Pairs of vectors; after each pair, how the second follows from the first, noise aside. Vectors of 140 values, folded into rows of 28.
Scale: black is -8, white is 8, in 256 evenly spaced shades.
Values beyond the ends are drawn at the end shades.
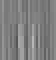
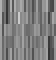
wrapped around, negated, scaled up.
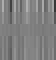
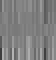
reversed.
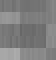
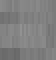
negated, shrunk.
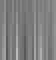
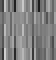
wrapped around, negated, scaled up.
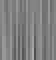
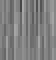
reversed.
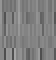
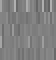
reversed, negated, partly zeroed.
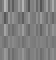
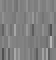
reversed, negated, partly zeroed.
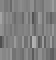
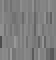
partly zeroed.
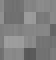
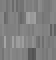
partly zeroed.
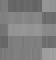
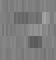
wrapped around, negated, partly zeroed.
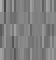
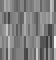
wrapped around, negated, scaled up.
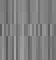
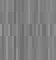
negated, shrunk.
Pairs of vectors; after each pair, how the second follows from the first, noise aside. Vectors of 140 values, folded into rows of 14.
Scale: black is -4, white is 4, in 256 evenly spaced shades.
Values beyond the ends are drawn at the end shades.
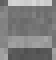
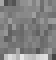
reversed, partly zeroed.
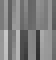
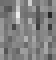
reversed, negated, partly zeroed.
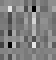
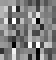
wrapped around, negated, scaled up.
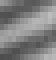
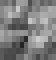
wrapped around, negated.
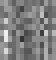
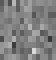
reversed, negated, partly zeroed.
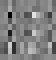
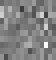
reversed, negated, partly zeroed.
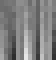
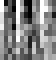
reversed, negated, scaled up.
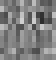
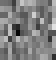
wrapped around.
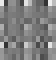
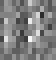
wrapped around.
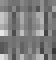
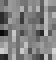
negated.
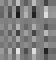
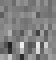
reversed, negated, partly zeroed.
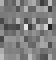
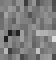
reversed, negated, partly zeroed.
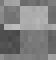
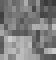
wrapped around.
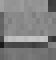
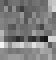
negated.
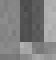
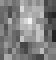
negated.
